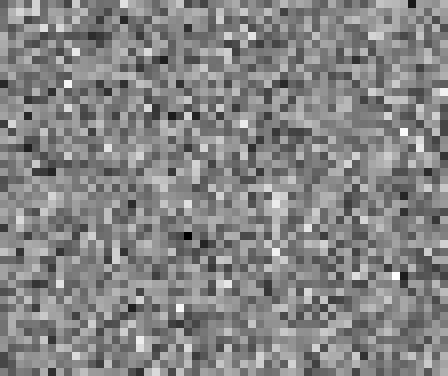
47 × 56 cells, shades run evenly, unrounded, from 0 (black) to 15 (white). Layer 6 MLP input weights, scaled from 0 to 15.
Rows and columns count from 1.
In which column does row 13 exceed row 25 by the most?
51
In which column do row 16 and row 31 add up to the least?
26
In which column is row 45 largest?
10
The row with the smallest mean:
22
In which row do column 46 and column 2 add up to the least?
45
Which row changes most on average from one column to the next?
15
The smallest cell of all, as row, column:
30, 24
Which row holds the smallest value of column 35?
17
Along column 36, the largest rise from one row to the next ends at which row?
12
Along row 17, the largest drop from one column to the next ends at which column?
52
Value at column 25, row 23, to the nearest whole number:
11
